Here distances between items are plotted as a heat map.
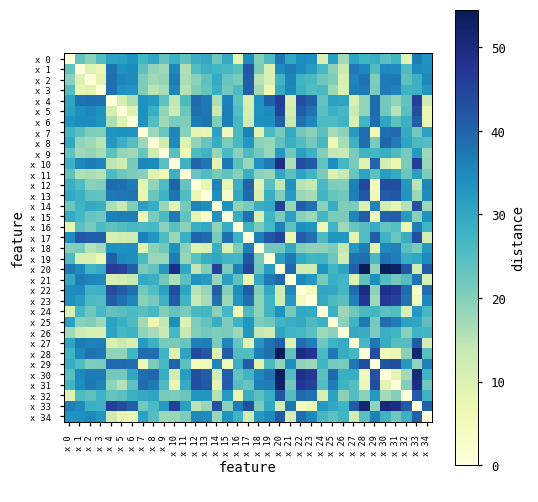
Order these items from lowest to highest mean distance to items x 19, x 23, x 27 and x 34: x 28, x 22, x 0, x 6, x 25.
x 6, x 25, x 22, x 0, x 28
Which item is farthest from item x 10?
x 20
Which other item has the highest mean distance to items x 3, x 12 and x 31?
x 17
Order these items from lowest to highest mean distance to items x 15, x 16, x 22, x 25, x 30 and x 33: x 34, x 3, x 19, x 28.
x 3, x 19, x 34, x 28
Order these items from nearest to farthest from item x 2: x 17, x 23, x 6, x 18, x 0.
x 18, x 0, x 23, x 6, x 17
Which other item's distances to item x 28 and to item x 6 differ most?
x 30
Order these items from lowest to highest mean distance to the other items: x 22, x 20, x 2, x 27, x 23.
x 2, x 27, x 23, x 22, x 20
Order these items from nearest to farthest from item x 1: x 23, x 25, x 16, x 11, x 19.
x 19, x 11, x 25, x 16, x 23
